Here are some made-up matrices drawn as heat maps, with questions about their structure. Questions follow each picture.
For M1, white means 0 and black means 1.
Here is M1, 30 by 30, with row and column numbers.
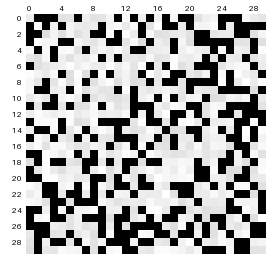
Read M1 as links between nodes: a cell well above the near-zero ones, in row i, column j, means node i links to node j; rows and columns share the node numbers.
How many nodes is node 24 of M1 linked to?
12
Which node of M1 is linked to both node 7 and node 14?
node 4
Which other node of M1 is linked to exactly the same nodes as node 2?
node 20
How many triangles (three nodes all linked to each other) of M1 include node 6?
6
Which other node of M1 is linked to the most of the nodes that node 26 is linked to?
node 27
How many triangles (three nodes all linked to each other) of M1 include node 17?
7
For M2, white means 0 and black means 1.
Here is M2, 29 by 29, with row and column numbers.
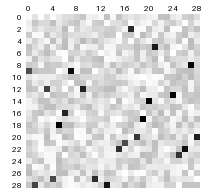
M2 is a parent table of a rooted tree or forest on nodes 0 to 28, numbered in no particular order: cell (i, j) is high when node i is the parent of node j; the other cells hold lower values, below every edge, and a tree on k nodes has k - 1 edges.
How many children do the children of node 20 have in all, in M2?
3
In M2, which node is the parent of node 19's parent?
2
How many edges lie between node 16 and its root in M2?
5
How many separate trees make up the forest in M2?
7
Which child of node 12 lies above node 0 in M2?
9
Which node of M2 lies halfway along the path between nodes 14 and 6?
5
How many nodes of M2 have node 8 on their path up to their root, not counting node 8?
3
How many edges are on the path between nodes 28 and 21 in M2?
4
